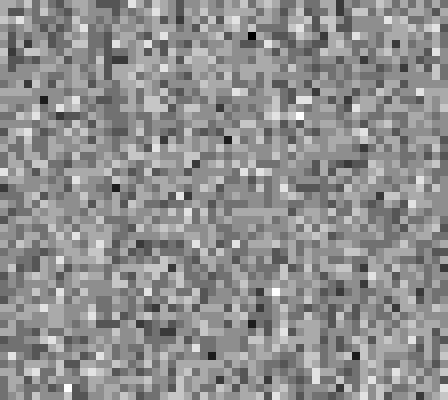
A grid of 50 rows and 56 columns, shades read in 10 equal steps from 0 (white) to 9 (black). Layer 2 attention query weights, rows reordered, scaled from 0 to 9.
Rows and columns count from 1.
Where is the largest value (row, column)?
5, 32
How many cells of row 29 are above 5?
3
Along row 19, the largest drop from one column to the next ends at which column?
20
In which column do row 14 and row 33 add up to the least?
8
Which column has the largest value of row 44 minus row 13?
38
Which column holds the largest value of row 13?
6
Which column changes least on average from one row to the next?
14
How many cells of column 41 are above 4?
19
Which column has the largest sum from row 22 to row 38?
56
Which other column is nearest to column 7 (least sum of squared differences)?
52
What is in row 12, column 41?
3
